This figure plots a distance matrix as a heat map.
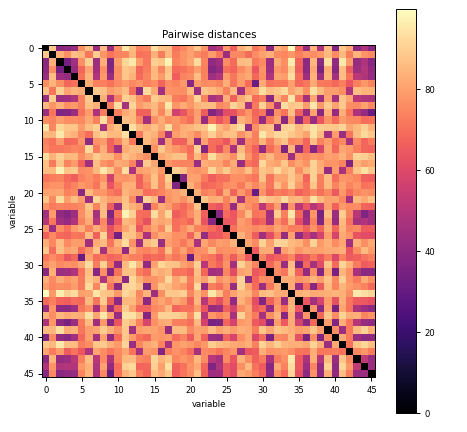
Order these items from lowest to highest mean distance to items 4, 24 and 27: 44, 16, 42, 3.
3, 44, 42, 16
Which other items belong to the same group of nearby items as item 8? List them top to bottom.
11, 28, 32
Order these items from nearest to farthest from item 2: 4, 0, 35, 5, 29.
0, 4, 35, 29, 5
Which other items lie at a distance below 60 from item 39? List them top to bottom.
12, 17, 41
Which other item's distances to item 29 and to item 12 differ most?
20
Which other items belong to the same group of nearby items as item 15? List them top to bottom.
34
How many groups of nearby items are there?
9
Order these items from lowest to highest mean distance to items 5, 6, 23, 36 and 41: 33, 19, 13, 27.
13, 27, 19, 33
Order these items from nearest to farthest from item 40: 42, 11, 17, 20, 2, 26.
2, 26, 20, 42, 17, 11
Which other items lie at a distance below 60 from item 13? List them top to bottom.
6, 16, 21, 27, 42
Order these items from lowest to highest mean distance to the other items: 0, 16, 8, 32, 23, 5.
23, 0, 5, 16, 32, 8
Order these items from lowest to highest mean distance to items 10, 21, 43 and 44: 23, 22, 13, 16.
23, 13, 22, 16
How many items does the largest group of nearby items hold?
15
